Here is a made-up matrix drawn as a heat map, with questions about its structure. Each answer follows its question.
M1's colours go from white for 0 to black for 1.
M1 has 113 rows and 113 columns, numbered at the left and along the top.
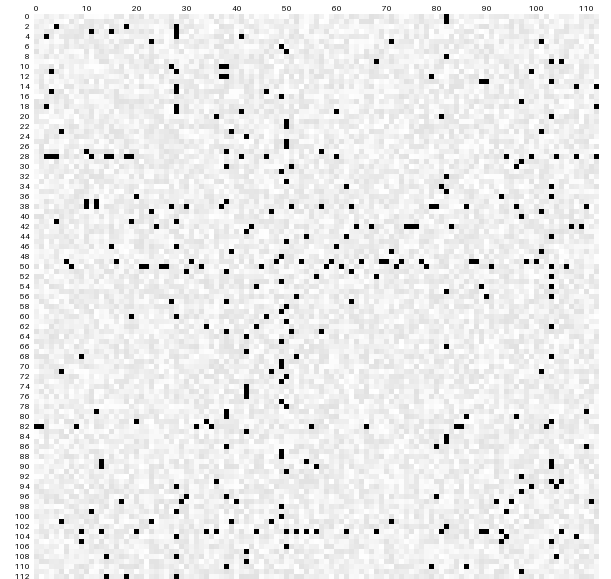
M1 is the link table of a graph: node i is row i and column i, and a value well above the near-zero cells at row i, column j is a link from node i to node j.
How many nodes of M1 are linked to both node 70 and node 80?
0
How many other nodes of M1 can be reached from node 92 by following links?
6
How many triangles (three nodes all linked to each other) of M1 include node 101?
5
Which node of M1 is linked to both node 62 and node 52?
node 103
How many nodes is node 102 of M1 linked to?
1
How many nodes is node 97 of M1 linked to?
6
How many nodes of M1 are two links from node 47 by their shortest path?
2
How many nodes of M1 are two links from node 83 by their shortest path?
9
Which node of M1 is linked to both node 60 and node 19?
node 28
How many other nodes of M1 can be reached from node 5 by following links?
5
